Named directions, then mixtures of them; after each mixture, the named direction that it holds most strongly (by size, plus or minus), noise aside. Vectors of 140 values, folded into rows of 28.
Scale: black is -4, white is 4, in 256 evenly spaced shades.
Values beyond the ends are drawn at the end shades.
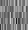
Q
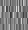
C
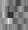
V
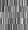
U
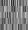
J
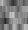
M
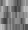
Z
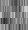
Z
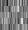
U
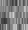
M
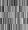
U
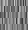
U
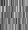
Q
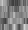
M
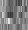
V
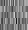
Q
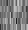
Q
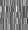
C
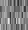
Q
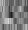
V
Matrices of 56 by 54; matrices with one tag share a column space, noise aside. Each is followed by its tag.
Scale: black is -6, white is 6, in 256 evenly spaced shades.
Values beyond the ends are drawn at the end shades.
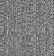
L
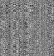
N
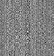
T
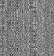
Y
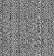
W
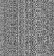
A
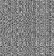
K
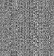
T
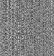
T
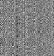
K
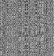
L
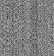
W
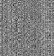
W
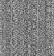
N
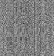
L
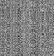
Y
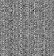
N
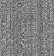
W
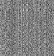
Y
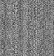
N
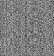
K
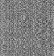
W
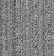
T
